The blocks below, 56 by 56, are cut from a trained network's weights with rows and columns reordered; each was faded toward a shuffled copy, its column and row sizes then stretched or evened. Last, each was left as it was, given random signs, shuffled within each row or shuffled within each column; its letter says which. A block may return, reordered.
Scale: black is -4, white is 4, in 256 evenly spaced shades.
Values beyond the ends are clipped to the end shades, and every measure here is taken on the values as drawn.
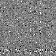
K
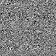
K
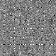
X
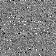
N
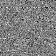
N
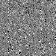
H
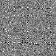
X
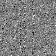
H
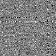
X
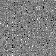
H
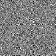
X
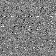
N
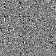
K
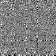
K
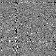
K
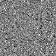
H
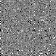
X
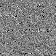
N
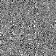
K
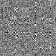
X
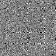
K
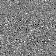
N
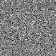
K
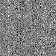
H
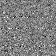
N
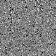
H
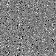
H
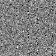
H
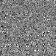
K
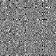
X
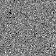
K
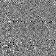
K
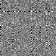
X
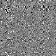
X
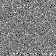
N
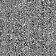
H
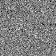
N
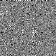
K
